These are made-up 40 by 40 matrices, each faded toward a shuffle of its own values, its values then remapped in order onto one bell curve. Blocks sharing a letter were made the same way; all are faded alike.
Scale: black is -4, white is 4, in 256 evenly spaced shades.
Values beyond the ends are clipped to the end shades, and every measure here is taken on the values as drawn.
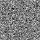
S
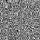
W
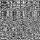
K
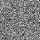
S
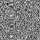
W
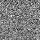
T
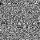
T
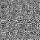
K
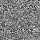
T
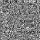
W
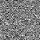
W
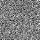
S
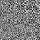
W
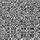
K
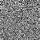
S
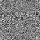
W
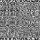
K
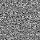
T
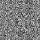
W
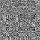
W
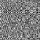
K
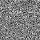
T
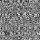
K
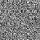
W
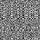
K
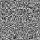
W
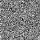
S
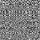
K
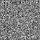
S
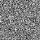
S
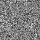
T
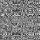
K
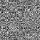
W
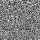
T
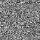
T
